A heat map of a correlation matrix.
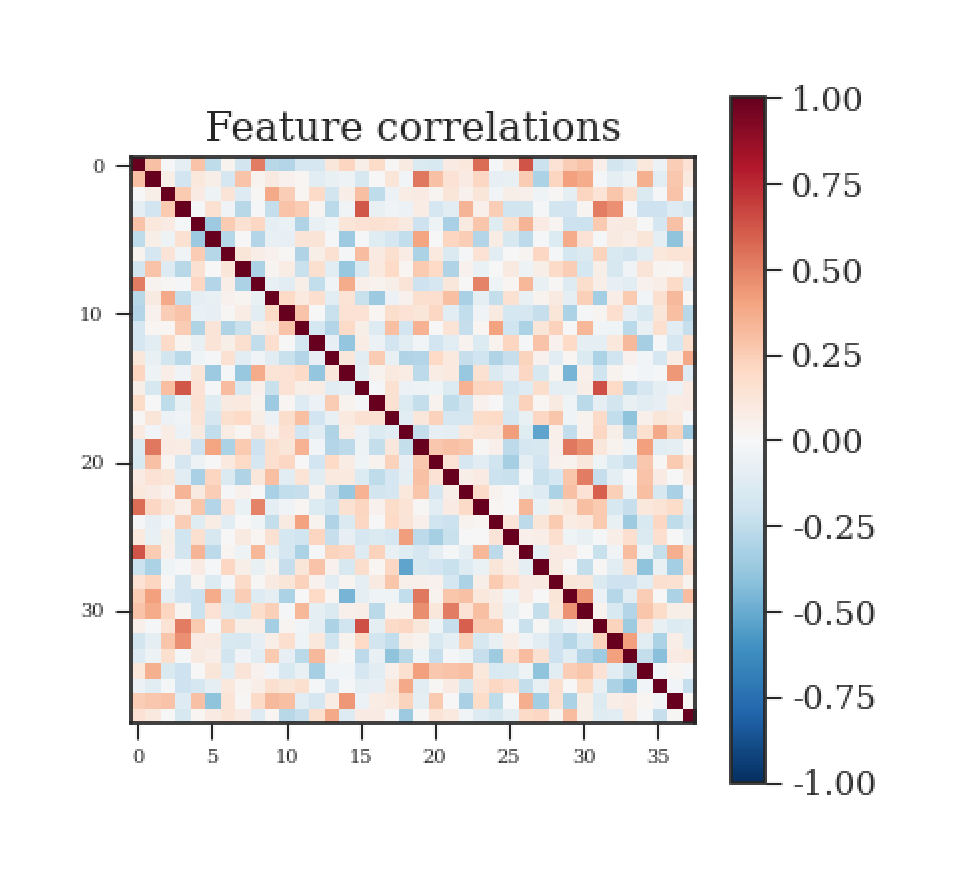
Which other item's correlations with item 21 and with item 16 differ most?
30
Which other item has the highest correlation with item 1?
19
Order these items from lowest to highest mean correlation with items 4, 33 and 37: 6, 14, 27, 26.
14, 6, 27, 26
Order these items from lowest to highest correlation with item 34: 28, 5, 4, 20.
28, 4, 5, 20
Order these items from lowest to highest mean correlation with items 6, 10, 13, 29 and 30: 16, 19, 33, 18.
33, 18, 16, 19
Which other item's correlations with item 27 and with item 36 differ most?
18
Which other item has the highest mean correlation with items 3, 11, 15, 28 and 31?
24
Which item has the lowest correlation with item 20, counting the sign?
25
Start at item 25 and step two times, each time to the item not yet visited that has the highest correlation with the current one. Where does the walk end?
35
